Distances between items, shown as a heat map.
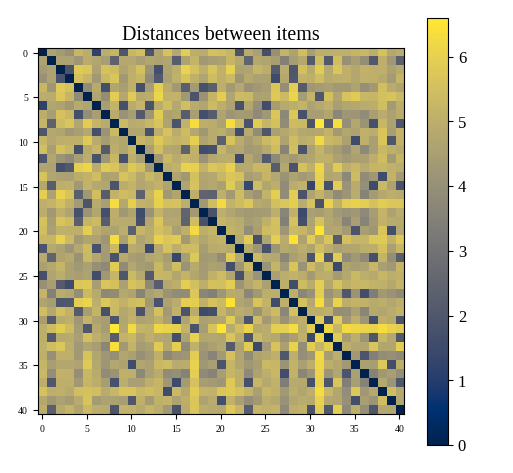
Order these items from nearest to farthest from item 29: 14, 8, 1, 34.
34, 14, 1, 8
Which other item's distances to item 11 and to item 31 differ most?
19
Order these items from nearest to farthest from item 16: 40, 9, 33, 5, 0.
33, 5, 40, 9, 0
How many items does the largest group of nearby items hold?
8
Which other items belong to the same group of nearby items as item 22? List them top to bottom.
0, 6, 9, 12, 25
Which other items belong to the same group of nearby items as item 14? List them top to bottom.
38
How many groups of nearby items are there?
9
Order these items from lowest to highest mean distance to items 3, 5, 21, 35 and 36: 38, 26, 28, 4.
4, 26, 28, 38
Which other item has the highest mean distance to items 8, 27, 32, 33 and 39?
31
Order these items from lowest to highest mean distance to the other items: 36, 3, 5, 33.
36, 3, 33, 5
